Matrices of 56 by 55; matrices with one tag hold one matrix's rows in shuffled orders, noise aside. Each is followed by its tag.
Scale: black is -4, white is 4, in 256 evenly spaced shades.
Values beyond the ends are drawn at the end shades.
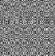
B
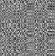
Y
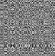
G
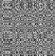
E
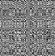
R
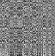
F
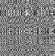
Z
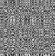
G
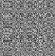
E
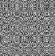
B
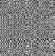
Z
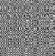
Z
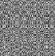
B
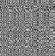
Z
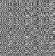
Z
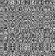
G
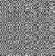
Z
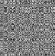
G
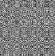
B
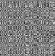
Z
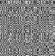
Z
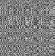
Z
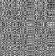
Y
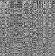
F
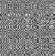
Z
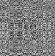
F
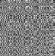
Z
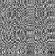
Y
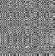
Z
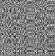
Y
